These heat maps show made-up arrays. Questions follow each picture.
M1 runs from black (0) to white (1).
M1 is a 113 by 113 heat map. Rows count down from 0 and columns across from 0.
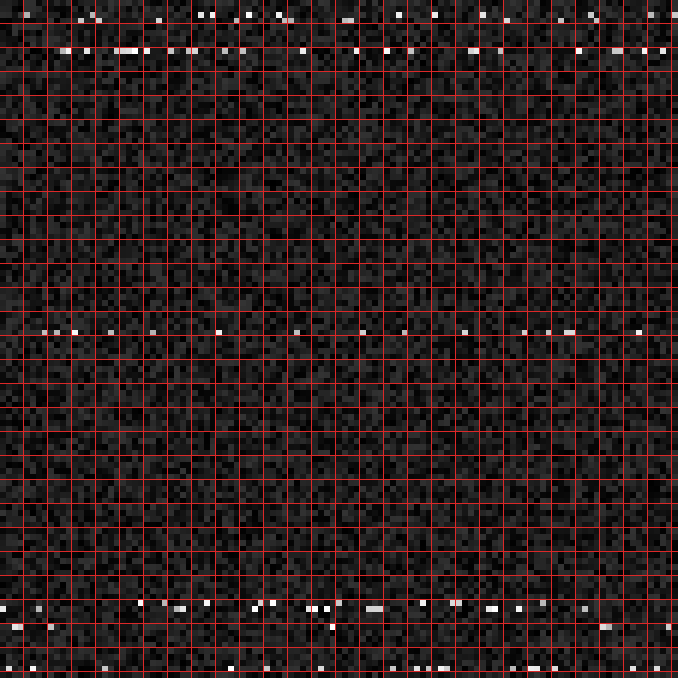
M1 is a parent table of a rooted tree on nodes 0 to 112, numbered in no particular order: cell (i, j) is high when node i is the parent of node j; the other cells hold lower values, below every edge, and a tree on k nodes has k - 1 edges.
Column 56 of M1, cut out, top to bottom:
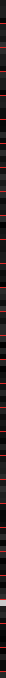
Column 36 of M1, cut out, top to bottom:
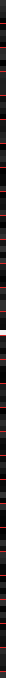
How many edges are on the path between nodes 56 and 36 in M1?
4
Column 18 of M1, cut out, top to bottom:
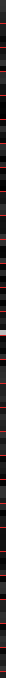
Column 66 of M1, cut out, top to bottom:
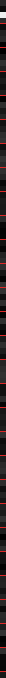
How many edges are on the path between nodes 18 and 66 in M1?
4
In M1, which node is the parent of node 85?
111
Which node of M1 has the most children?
8
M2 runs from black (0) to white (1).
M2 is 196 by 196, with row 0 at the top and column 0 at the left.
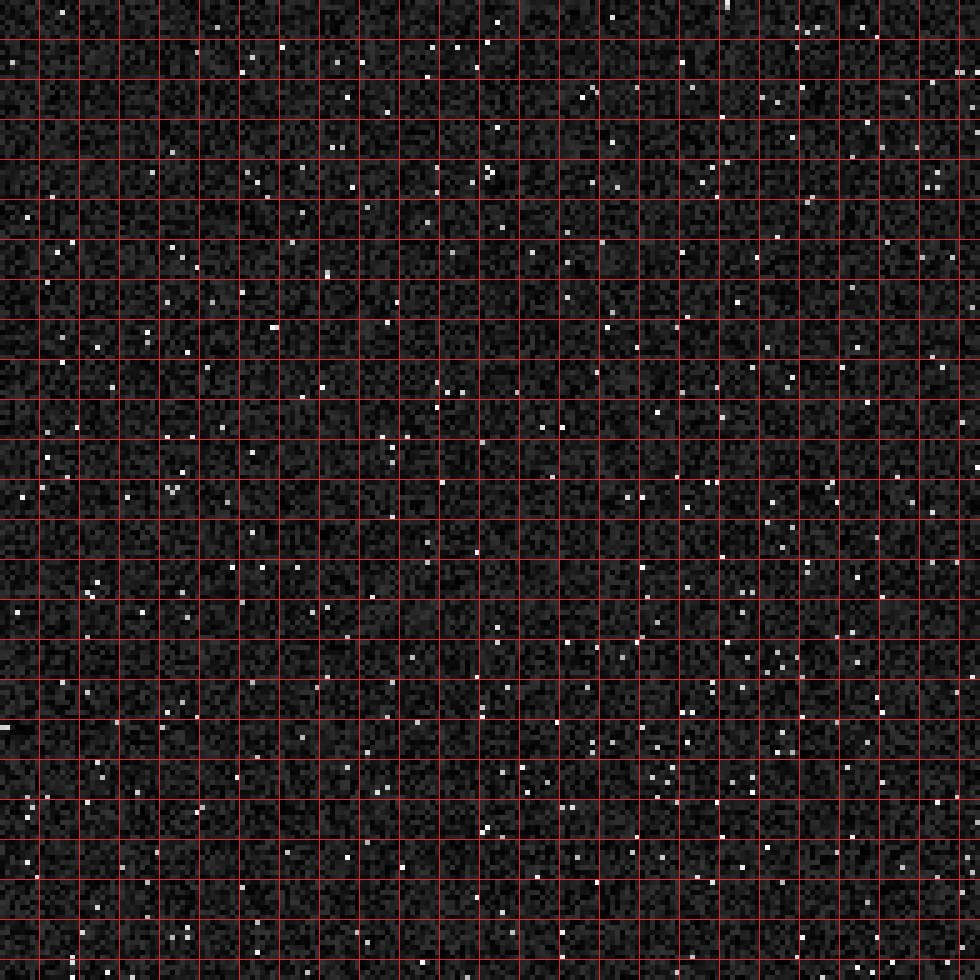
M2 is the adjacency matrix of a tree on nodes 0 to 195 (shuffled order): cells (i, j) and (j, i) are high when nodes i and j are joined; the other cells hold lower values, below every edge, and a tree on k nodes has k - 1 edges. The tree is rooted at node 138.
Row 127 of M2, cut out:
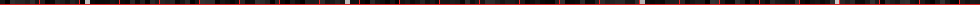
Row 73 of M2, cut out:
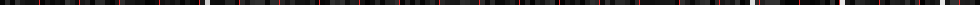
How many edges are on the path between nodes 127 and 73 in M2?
4
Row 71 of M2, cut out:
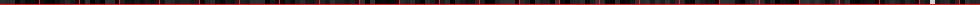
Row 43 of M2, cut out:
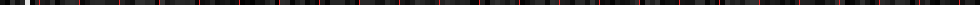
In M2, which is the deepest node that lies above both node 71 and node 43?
191
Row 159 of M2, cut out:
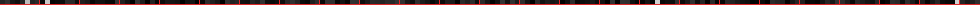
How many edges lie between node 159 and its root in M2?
2
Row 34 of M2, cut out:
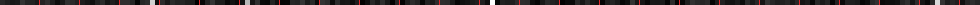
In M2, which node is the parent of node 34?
187
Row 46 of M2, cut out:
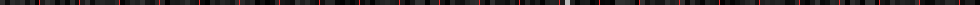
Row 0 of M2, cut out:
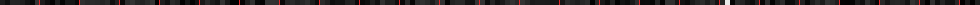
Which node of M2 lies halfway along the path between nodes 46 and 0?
128
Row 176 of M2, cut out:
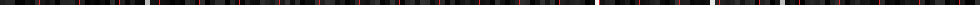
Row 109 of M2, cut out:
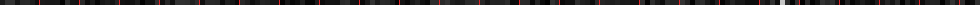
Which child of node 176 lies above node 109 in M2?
156
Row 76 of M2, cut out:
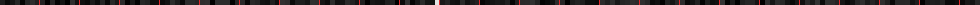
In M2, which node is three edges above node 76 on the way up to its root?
142
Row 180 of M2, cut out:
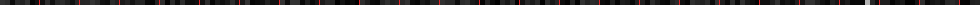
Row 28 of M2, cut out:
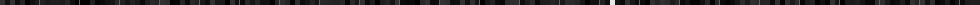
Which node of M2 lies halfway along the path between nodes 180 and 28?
148
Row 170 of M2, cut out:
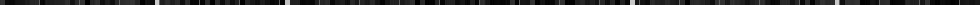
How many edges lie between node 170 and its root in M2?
4
